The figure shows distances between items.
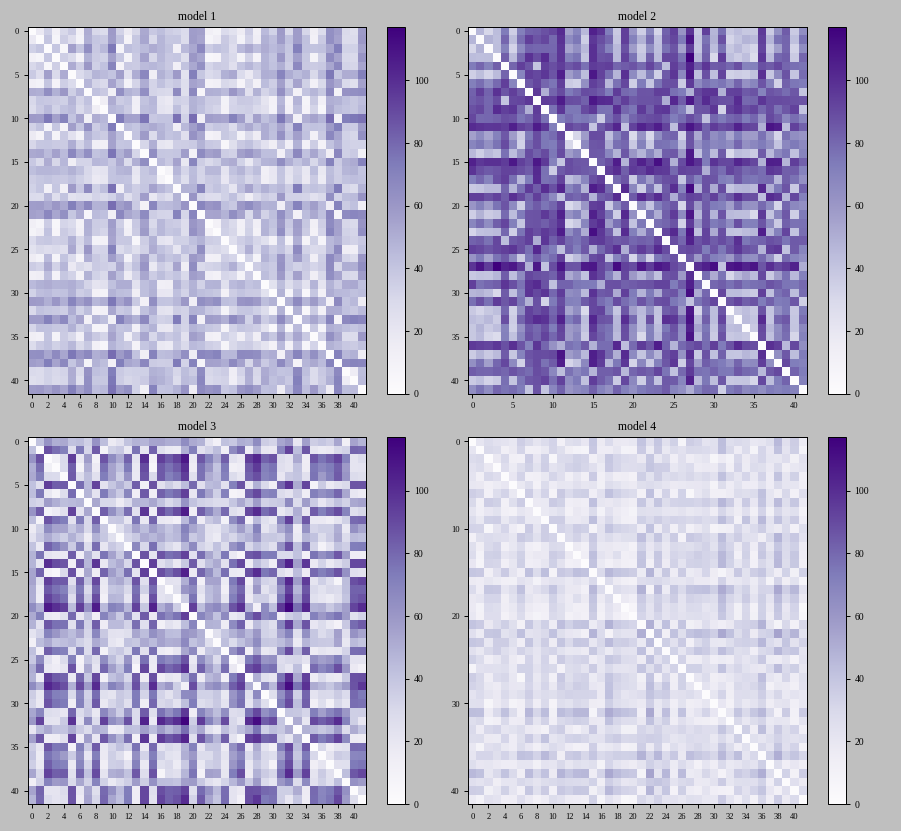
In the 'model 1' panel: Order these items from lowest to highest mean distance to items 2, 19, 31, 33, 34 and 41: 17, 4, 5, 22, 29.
17, 29, 4, 22, 5
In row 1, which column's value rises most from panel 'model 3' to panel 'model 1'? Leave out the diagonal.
37
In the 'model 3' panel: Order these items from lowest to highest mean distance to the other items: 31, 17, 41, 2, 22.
22, 17, 31, 41, 2
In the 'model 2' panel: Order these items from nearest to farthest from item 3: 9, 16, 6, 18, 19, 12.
18, 12, 6, 16, 19, 9
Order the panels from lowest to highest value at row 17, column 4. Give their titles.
model 4, model 1, model 3, model 2
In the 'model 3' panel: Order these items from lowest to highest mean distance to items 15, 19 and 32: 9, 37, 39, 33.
33, 39, 37, 9
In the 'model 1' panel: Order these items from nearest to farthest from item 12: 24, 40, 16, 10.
40, 24, 16, 10
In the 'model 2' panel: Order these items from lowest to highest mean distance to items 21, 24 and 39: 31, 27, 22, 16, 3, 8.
3, 8, 22, 31, 16, 27
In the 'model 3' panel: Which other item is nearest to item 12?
36
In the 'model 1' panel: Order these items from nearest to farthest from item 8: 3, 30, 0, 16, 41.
30, 16, 0, 3, 41
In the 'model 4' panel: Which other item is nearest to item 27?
6
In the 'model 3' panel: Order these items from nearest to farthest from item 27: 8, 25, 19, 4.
19, 25, 4, 8
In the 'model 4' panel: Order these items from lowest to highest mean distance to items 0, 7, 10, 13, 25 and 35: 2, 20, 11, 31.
20, 2, 11, 31
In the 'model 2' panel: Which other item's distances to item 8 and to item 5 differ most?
33
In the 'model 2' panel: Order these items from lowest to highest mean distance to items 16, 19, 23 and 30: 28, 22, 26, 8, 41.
28, 41, 26, 22, 8
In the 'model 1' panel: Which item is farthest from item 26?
37
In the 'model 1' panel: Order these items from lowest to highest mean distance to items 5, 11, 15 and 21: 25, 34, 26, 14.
26, 34, 25, 14
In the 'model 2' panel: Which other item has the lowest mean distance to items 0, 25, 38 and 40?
2
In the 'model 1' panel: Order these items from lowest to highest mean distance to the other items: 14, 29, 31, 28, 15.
28, 29, 15, 14, 31
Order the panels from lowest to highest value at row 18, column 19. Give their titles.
model 4, model 3, model 1, model 2
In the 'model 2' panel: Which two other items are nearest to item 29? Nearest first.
10, 16
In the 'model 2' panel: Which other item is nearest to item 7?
41
